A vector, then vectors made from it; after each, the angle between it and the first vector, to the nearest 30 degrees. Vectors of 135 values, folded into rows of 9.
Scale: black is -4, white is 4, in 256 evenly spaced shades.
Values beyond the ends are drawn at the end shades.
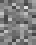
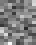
90 degrees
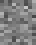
30 degrees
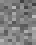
120 degrees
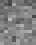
60 degrees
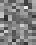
30 degrees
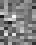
90 degrees
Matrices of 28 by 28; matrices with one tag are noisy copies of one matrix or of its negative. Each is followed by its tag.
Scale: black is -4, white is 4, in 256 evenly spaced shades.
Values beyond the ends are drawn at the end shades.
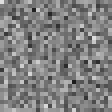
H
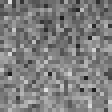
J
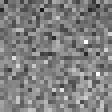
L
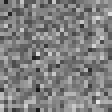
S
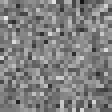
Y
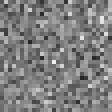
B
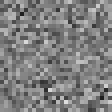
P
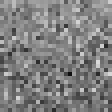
J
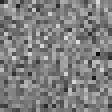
H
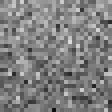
J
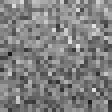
J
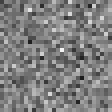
B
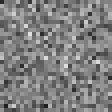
H
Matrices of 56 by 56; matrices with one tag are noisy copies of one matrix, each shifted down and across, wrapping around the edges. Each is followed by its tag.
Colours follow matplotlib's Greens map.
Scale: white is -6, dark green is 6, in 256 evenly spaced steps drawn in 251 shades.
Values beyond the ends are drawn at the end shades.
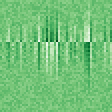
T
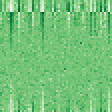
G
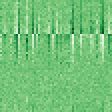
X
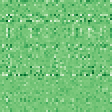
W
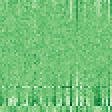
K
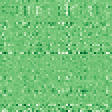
W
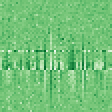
K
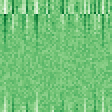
G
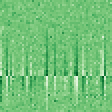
X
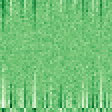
G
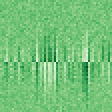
T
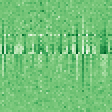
K
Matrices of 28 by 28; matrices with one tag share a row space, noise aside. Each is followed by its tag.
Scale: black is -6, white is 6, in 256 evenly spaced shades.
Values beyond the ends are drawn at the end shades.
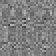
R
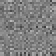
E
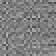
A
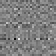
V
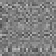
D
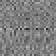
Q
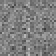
R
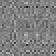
Q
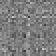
R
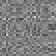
A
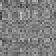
D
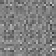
E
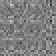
E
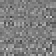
E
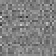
D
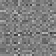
V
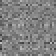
D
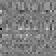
D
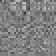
R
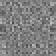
V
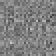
E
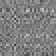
Q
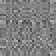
V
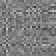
A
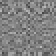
R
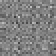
V
